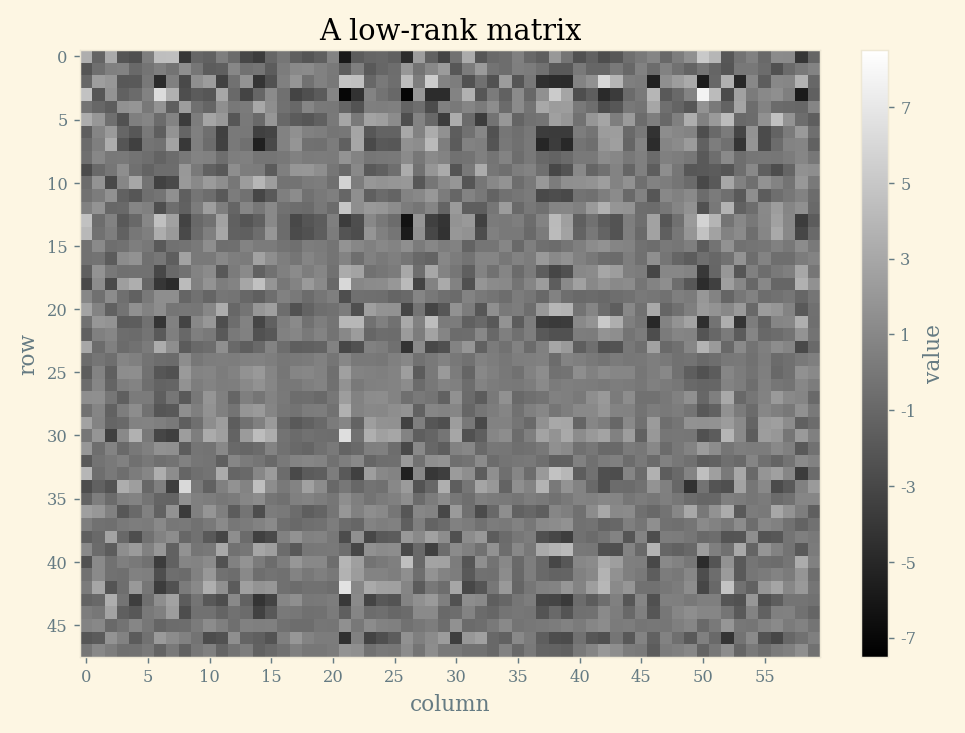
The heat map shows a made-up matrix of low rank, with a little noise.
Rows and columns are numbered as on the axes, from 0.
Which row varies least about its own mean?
24
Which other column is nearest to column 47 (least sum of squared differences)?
19
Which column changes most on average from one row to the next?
21
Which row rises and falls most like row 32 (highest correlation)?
9
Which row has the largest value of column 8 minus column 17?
34
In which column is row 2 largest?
42
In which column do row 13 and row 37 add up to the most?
50
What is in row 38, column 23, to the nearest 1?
-3
